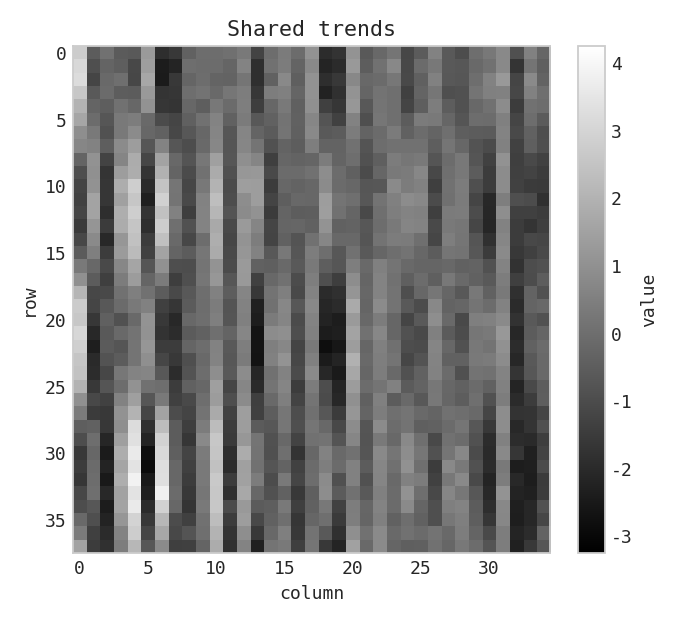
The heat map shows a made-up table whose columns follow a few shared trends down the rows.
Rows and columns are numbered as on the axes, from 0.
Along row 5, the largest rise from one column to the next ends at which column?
20
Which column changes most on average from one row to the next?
6
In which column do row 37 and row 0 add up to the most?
0
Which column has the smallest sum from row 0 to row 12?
32
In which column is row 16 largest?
4
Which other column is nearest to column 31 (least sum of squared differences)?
12
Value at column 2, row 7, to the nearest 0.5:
-0.5
